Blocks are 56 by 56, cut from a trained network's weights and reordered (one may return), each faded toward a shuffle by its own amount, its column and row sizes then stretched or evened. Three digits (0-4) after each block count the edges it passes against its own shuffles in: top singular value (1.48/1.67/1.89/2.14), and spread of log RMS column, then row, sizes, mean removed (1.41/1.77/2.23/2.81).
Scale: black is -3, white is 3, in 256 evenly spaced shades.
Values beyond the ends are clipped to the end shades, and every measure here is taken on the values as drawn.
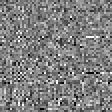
2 0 3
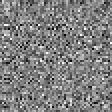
3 0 3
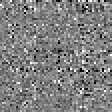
1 2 3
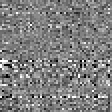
3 1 4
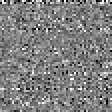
0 2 3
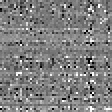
1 3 3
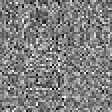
2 2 1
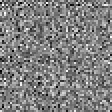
2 1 2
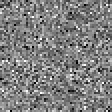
0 0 1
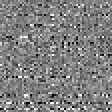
3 1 4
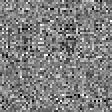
2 0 3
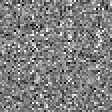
0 2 1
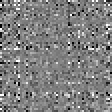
1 4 4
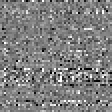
1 2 4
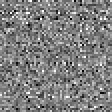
0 1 3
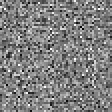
1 2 0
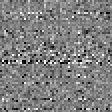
0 1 4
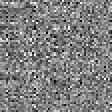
2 2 2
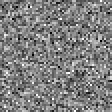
0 0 0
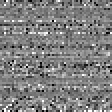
1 0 4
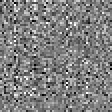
2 3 2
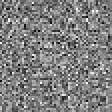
2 2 1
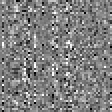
1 4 1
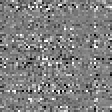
0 2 4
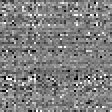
1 2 3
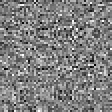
2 1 2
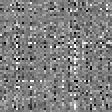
3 4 3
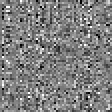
1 4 1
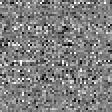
0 2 4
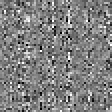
2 4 0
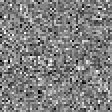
0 2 0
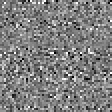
1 0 3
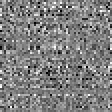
3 2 4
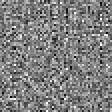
2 2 0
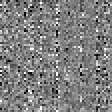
0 4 1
